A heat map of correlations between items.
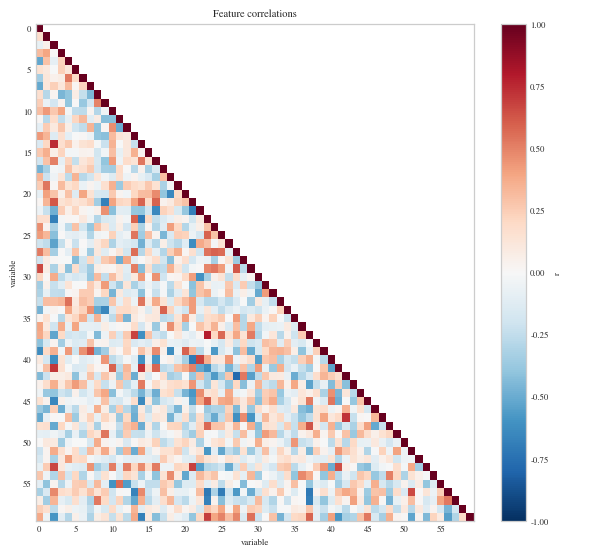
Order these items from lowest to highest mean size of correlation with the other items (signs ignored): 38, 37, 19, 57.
38, 19, 57, 37
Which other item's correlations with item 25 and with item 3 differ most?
56
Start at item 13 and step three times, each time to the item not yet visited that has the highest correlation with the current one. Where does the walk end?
59
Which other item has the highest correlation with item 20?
39
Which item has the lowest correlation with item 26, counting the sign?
21
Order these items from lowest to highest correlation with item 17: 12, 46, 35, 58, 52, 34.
35, 58, 12, 46, 52, 34
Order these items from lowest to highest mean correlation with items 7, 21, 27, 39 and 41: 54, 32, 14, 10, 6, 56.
54, 32, 56, 6, 10, 14
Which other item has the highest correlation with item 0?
29
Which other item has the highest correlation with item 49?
9
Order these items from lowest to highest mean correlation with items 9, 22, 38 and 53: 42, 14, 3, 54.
14, 3, 54, 42
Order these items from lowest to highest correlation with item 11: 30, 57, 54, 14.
54, 14, 30, 57
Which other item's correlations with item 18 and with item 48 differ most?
57
